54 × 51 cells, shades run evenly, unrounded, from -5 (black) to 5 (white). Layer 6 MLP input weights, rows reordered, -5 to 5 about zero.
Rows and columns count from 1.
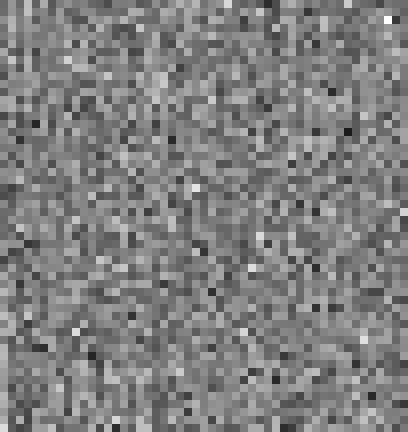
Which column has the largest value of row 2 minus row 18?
22
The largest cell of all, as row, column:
3, 49
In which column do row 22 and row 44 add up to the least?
6
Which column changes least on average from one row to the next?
8
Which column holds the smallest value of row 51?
51
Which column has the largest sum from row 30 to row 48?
1
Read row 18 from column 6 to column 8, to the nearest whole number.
-1 0 1
